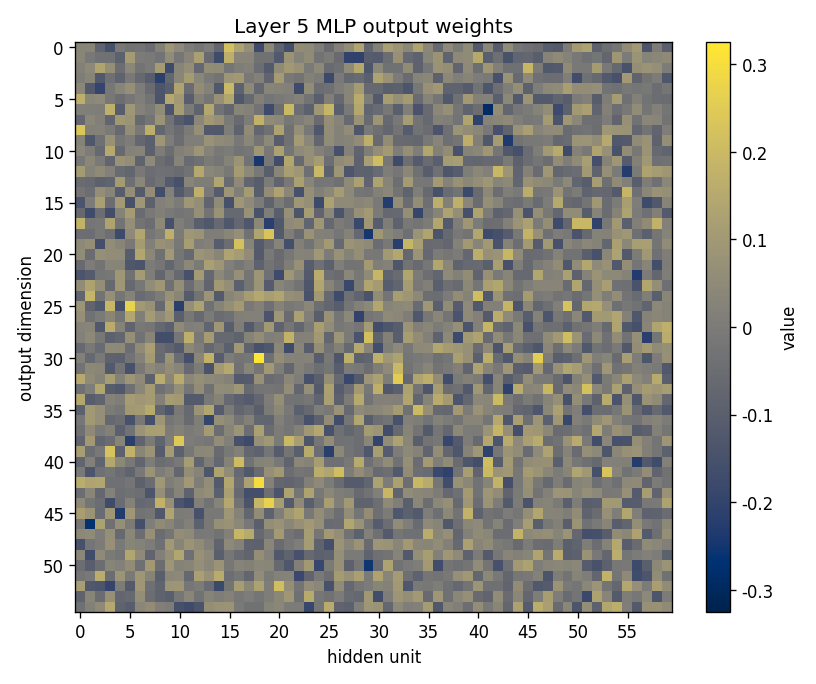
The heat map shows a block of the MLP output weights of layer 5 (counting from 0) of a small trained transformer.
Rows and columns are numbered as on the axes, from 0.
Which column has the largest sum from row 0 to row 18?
12
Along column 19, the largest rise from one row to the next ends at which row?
18
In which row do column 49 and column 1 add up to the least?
46
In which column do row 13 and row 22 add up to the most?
30
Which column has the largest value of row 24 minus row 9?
1
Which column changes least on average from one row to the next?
15
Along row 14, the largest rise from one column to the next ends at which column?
55
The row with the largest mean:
20
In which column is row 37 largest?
42
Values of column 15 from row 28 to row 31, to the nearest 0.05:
-0.05 -0.1 0 0.15
